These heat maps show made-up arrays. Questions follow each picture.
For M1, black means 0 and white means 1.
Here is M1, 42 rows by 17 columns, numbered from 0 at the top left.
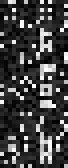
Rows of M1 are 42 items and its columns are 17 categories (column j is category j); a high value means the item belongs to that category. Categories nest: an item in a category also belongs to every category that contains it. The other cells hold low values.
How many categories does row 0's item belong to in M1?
5
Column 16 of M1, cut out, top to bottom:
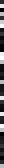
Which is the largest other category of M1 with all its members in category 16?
5
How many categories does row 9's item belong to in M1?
1
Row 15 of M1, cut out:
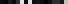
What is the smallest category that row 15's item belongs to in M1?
7
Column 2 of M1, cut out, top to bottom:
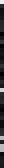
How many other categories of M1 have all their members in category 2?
1
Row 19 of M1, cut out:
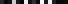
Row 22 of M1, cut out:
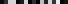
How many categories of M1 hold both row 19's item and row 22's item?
4
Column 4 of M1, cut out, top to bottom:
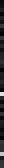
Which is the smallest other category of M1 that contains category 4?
0
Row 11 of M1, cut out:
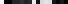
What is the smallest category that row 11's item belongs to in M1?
8
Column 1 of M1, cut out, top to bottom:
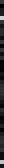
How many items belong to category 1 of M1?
2
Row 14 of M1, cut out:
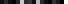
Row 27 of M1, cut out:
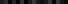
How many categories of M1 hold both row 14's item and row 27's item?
0
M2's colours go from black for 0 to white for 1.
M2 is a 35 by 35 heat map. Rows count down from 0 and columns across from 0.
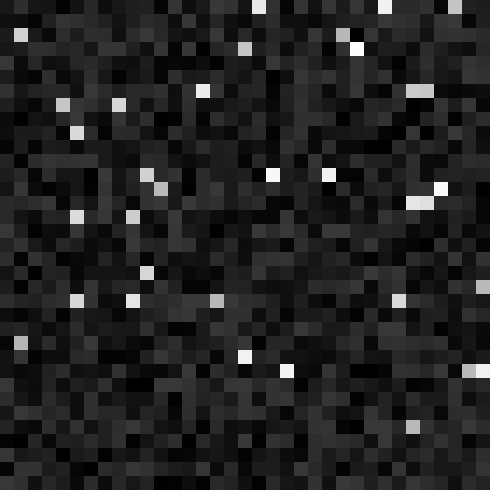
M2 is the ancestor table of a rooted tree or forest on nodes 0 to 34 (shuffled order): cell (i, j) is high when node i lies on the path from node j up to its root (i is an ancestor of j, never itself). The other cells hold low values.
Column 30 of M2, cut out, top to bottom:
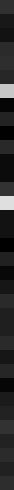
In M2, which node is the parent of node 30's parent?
6
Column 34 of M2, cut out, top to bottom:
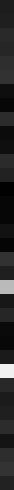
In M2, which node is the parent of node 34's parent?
26
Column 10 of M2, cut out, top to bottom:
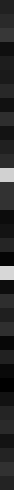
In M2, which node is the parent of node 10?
19
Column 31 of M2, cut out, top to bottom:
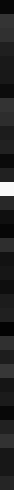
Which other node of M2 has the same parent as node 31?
11
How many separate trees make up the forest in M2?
11
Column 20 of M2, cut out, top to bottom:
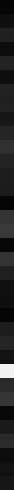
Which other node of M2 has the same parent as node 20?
33
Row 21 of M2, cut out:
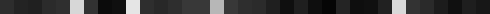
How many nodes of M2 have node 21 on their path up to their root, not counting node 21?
4
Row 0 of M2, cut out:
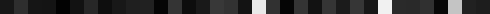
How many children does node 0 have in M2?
3
